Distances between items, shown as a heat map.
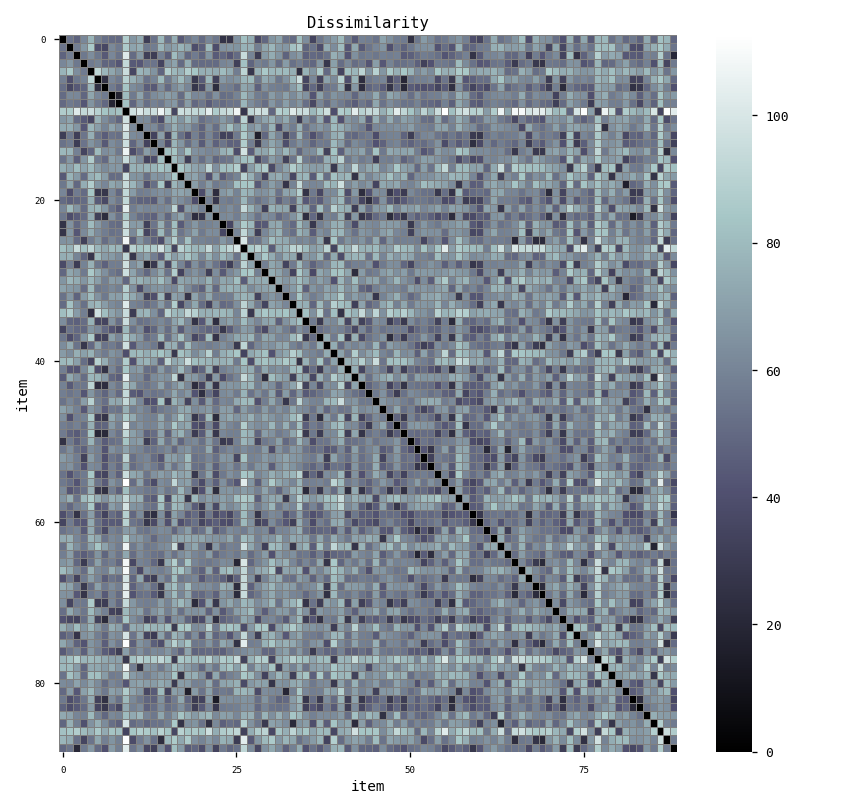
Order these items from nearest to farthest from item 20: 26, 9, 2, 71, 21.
2, 21, 71, 26, 9
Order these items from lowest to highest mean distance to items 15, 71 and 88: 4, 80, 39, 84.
84, 80, 39, 4
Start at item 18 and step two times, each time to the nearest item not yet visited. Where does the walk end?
32
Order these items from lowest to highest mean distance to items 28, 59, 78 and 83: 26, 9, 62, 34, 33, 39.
33, 62, 39, 34, 26, 9
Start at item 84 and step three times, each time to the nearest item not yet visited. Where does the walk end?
52
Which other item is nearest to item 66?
78
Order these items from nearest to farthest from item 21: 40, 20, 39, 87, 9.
20, 87, 40, 39, 9
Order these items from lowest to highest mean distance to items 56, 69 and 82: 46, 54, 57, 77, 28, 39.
54, 46, 28, 39, 57, 77
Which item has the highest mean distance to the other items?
9
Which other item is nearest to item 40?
34
